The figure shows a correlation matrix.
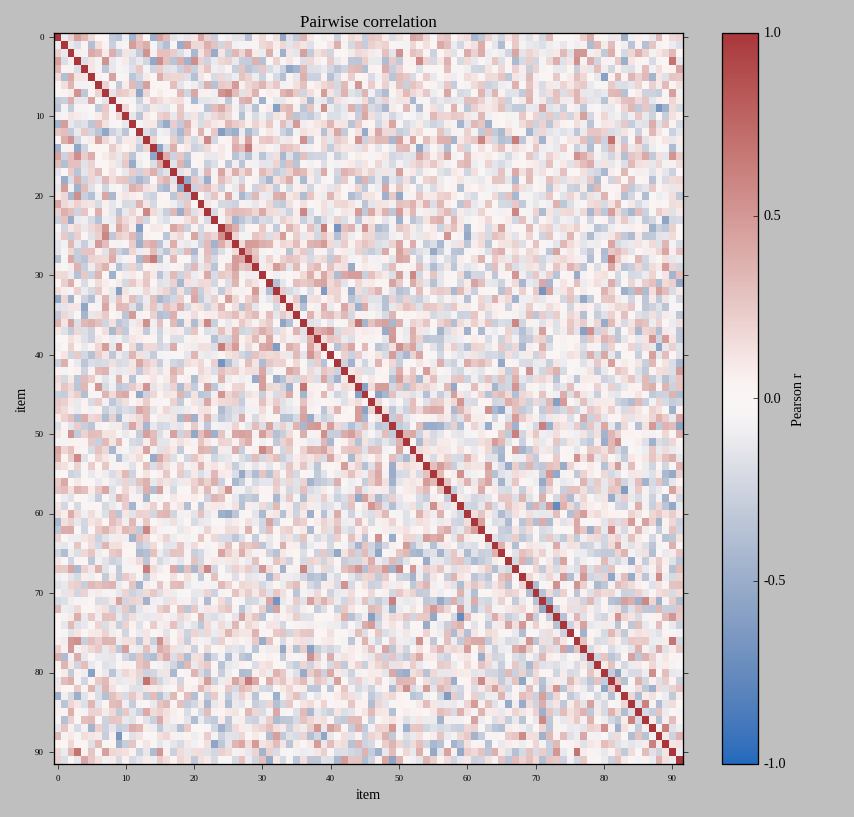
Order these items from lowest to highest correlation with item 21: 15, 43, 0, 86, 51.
86, 15, 43, 51, 0
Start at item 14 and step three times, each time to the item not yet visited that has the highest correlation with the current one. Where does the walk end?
13
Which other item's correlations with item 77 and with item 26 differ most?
37
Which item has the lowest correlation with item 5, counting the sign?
80
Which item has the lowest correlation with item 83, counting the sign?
57
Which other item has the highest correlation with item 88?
68
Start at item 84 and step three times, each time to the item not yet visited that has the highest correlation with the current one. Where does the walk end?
49
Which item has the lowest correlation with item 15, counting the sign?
14
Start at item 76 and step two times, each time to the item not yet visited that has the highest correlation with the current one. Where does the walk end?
3
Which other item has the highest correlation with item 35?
11
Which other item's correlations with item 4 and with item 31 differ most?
91
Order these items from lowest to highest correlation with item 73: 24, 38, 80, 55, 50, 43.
55, 43, 80, 24, 38, 50
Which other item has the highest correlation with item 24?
39
